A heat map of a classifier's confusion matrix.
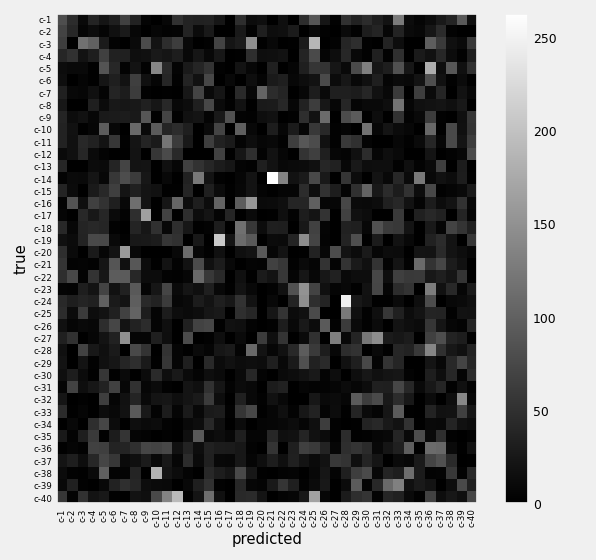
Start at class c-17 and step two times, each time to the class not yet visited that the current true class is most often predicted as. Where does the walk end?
c-26
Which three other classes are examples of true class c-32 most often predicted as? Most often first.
c-39, c-29, c-31
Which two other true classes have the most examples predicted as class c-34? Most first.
c-38, c-36
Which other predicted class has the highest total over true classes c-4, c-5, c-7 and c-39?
c-33
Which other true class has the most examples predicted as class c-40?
c-12
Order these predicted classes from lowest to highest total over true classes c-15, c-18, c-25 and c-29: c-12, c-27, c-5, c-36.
c-27, c-12, c-5, c-36
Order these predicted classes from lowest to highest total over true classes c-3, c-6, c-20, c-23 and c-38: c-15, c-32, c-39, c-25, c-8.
c-39, c-32, c-15, c-8, c-25
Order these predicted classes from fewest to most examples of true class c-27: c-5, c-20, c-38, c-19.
c-19, c-5, c-38, c-20
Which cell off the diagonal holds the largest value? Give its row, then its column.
c-14, c-21
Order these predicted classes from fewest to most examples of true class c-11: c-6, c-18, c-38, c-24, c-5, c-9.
c-18, c-5, c-9, c-6, c-38, c-24
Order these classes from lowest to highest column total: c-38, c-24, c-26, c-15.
c-38, c-26, c-15, c-24
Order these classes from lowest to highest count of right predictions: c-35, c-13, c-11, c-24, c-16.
c-13, c-35, c-16, c-11, c-24
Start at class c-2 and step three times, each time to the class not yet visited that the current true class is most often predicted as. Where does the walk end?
c-8
